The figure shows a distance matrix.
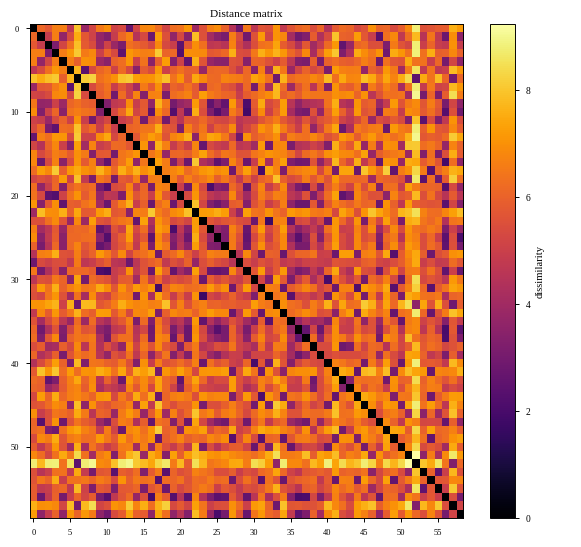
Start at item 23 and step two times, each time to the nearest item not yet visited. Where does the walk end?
35
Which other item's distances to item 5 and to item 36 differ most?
58
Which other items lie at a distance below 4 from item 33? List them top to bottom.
6, 52, 57
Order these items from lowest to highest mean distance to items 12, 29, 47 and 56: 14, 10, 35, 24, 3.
10, 24, 35, 14, 3
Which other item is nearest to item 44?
31
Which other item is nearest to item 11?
53
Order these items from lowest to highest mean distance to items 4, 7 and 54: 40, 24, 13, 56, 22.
56, 40, 24, 13, 22
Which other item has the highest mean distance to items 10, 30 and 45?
52
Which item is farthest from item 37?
51
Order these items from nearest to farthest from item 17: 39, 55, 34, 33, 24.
34, 39, 55, 33, 24
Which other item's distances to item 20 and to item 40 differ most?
3
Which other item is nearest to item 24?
19
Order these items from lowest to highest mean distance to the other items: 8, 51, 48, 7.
7, 8, 48, 51
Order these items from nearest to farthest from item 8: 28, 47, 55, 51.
55, 51, 28, 47
